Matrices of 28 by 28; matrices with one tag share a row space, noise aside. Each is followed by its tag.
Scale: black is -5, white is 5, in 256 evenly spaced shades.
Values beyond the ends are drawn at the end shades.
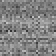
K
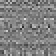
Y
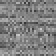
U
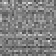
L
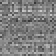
L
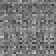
Y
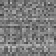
Y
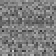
L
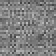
U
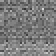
Y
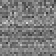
L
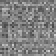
L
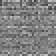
K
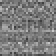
L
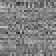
U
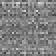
K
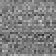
L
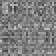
L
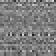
Y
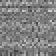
K
